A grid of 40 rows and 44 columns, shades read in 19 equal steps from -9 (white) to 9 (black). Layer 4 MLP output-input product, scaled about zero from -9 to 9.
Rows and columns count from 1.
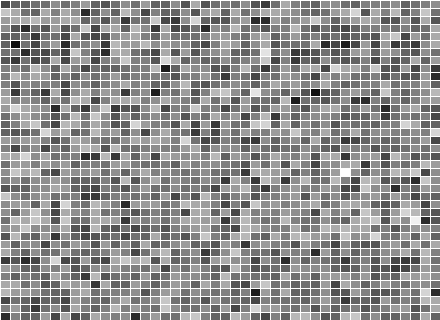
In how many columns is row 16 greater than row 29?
23
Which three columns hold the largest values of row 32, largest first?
32, 21, 14
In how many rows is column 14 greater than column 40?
16
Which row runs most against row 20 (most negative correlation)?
19
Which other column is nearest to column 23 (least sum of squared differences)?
39
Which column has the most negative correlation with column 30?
8
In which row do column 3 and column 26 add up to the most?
33
